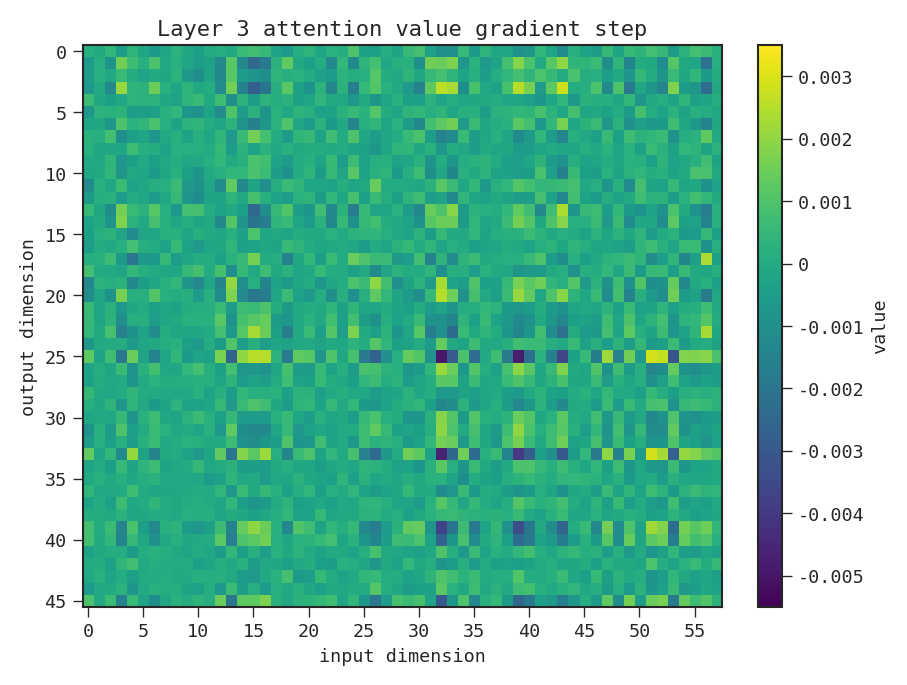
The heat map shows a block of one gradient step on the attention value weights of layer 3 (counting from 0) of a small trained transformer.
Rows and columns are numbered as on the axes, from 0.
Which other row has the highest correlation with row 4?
18
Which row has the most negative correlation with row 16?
17
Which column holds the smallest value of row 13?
15
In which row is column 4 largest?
33
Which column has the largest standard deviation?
32
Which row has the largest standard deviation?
25
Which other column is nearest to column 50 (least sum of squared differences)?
44
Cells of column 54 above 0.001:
5
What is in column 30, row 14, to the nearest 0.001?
-0.001
